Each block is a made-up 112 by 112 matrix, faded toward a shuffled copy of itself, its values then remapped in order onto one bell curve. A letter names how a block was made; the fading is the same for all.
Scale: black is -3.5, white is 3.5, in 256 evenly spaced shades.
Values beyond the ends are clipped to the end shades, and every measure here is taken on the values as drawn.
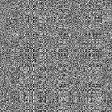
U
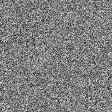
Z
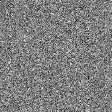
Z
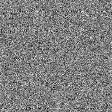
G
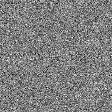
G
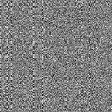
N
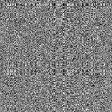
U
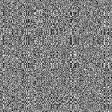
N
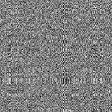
N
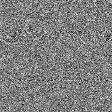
G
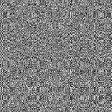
U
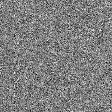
Z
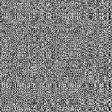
U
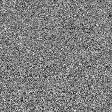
G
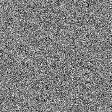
Z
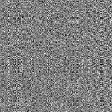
N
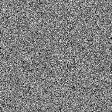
Z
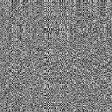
N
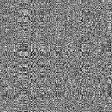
N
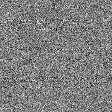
G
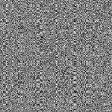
N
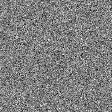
Z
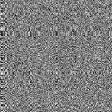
U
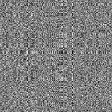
U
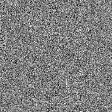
Z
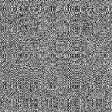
U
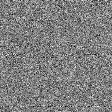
G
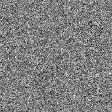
Z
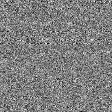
G
